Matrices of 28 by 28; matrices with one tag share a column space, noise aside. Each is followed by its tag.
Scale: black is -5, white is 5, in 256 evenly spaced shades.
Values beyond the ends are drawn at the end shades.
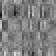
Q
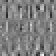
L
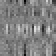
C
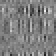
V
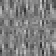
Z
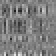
V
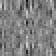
Z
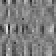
C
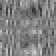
Z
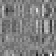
V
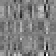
L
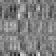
L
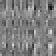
Z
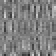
L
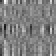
C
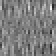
Z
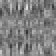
Z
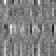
C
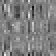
L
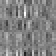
Q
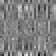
L
